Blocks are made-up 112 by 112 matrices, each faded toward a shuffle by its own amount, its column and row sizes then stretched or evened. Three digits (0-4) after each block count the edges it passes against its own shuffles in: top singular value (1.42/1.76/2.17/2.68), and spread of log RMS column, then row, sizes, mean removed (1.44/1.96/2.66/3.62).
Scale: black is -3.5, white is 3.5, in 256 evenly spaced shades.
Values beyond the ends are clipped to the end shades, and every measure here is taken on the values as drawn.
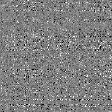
2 3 3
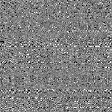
3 1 3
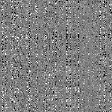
2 4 1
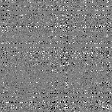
0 3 4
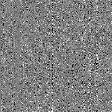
2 3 1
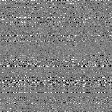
3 0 4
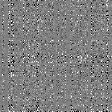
1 4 3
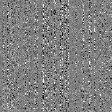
0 4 0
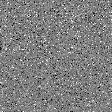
1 0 1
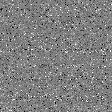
0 0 2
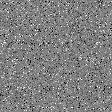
0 0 1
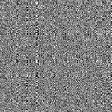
4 3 2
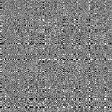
4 3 3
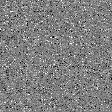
2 0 2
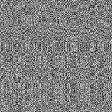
4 2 1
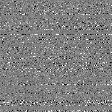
1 0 4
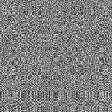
4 2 0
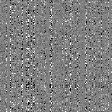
3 4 1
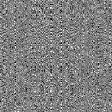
4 3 0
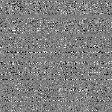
1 1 4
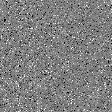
1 1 0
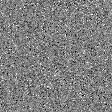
0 1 0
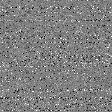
2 0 3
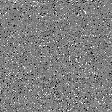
2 0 1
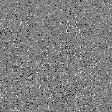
1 3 0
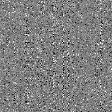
2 3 0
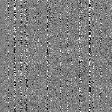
3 4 0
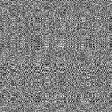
4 1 3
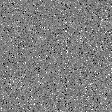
0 1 0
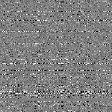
3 1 4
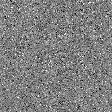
1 0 0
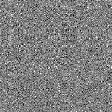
3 1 1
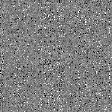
1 3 1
